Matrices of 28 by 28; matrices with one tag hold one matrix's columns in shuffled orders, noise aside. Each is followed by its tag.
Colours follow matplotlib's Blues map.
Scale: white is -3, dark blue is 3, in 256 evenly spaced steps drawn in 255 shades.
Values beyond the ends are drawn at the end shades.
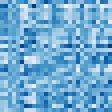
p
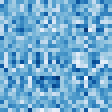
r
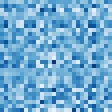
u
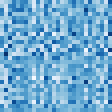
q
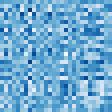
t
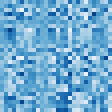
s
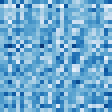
p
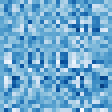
r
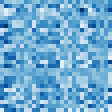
u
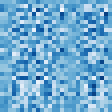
t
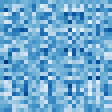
t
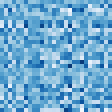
u
